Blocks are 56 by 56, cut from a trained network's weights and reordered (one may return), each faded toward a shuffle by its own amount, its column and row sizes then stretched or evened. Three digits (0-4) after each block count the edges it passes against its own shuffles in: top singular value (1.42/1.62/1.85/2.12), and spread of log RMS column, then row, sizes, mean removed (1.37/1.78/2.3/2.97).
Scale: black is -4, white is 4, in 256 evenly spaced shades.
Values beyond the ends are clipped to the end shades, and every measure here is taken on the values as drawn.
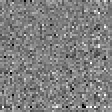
0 2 2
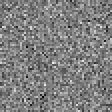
0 0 0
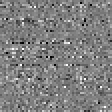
0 1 4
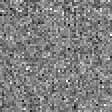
0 0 1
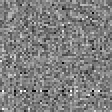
1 1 1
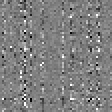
3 4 1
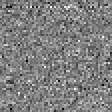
2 0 1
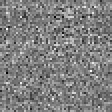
2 1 1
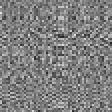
4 1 3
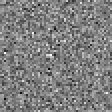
1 1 0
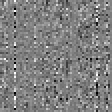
2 4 1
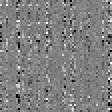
1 4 1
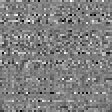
2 1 4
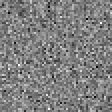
1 1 0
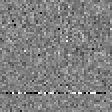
3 0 2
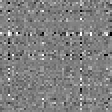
4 2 3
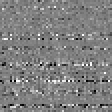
2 0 4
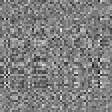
4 2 3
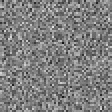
4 0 0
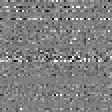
1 1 4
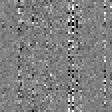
2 3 1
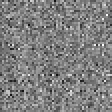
1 0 2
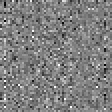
1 3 1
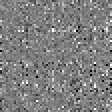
1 3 2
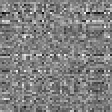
4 1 3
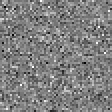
0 0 0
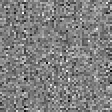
1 2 0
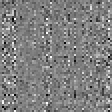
2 4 1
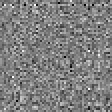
3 2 0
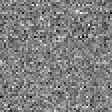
1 0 3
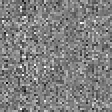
1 3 0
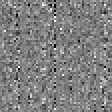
3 4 0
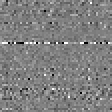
3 0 3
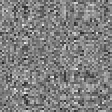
4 2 0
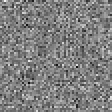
2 0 1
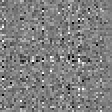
2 3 1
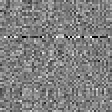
4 0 2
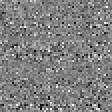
1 1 3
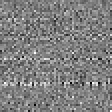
4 0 3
